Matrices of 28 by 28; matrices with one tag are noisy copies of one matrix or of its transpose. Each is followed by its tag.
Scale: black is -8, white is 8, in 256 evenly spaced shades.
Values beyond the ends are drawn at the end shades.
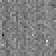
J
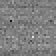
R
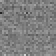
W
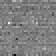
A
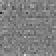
W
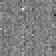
A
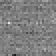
A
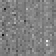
J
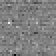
A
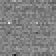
A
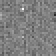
A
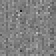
R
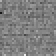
W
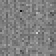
R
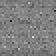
R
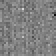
A
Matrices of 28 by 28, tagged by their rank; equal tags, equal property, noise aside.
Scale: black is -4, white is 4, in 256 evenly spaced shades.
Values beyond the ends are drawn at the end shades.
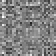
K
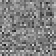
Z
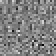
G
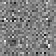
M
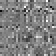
M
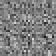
M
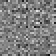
Z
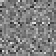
K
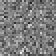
G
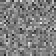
K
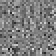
G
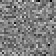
Z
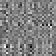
M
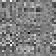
M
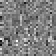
G
